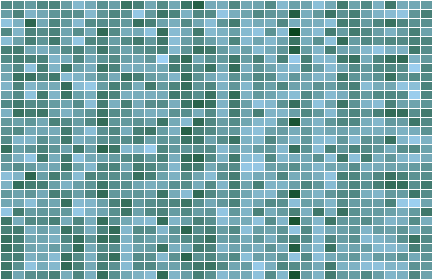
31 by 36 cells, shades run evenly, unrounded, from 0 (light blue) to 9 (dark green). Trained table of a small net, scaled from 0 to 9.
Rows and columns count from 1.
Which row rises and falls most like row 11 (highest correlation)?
8
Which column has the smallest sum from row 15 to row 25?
21
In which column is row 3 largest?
3
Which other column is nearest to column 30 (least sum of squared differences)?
36
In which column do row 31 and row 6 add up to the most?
25
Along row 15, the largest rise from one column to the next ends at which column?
16
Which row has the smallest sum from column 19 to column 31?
15
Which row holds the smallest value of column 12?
2
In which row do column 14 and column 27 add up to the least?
7
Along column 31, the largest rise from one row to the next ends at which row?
31
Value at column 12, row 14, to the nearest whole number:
4
